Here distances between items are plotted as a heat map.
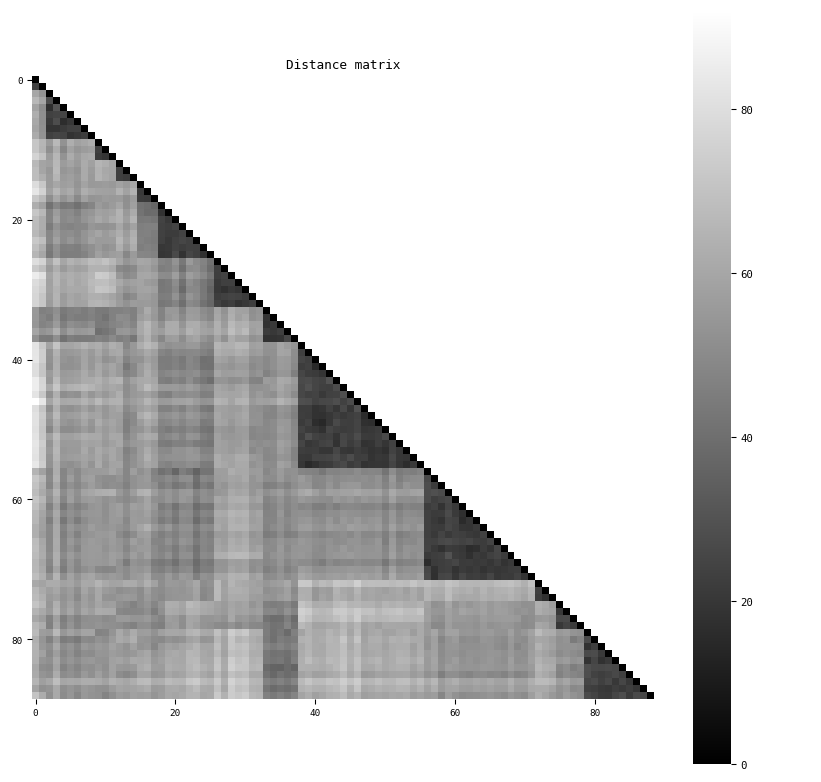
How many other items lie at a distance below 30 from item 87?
9
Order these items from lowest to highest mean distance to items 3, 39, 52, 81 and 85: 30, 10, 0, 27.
10, 27, 30, 0
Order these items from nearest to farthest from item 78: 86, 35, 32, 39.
35, 32, 86, 39
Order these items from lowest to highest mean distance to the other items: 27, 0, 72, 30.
27, 30, 72, 0
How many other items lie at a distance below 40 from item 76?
3
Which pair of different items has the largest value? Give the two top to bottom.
0, 46
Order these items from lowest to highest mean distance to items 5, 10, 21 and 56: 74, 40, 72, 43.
40, 43, 74, 72
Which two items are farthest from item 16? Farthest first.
0, 1
